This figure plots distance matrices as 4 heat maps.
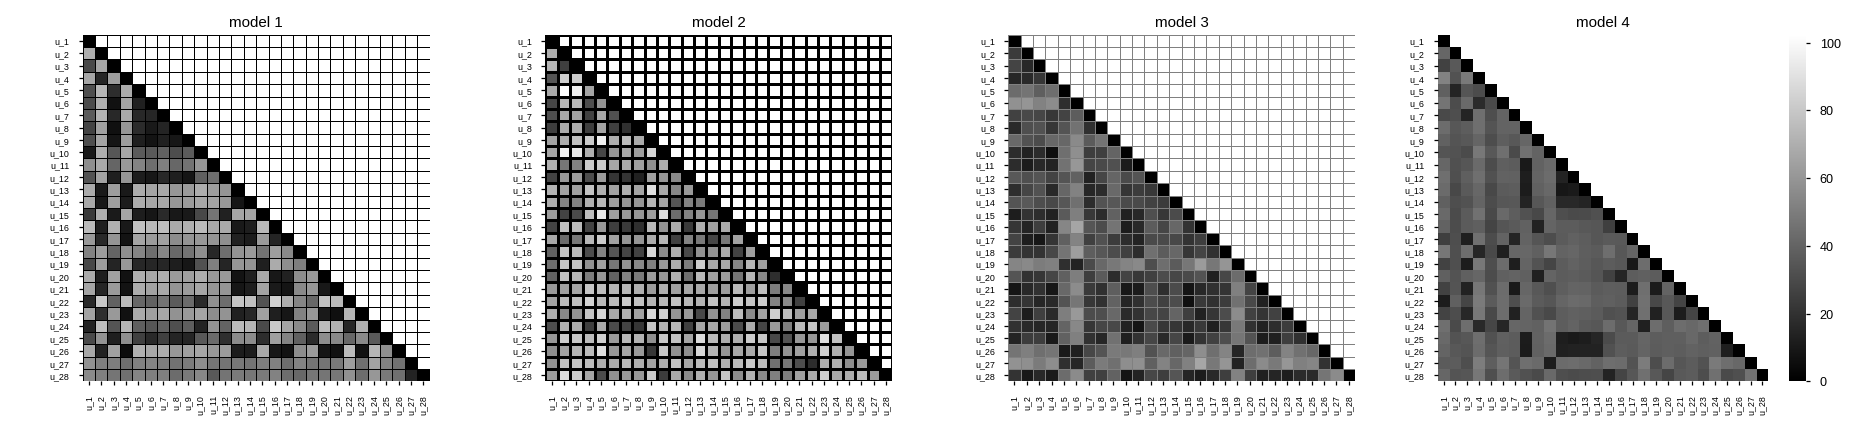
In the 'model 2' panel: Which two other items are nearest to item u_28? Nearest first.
u_10, u_5
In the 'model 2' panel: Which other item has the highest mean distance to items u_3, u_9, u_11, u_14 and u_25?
u_5
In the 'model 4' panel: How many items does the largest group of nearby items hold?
7
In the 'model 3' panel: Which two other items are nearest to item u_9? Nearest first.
u_20, u_17
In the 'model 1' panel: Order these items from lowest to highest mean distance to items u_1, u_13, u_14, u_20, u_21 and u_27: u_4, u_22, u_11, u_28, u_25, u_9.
u_4, u_28, u_25, u_9, u_11, u_22
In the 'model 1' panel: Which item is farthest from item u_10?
u_16
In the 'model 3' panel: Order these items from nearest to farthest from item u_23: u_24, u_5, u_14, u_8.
u_24, u_8, u_14, u_5
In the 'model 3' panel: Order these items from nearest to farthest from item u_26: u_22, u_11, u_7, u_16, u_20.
u_7, u_22, u_20, u_11, u_16
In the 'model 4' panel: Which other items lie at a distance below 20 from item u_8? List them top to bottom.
u_11, u_12, u_13, u_14, u_25, u_26
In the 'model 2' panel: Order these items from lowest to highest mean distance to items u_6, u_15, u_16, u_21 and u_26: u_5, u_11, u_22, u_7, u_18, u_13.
u_7, u_18, u_11, u_22, u_13, u_5
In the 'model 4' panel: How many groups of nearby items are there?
8
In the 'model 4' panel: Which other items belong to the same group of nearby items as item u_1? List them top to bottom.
u_22
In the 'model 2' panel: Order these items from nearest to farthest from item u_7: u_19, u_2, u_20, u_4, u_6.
u_4, u_6, u_20, u_19, u_2
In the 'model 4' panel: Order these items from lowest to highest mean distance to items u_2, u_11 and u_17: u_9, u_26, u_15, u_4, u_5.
u_5, u_26, u_15, u_9, u_4
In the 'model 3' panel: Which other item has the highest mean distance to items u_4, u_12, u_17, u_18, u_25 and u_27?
u_6
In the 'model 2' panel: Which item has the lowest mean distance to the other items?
u_12
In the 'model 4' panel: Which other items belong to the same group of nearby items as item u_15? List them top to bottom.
u_28
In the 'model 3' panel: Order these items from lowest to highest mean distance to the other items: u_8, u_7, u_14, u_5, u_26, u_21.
u_21, u_7, u_8, u_14, u_5, u_26
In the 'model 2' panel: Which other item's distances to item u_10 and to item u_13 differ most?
u_23
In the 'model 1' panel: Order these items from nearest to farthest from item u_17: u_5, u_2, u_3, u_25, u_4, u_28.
u_4, u_2, u_28, u_25, u_3, u_5
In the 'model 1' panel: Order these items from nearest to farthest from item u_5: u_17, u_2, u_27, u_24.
u_24, u_27, u_17, u_2
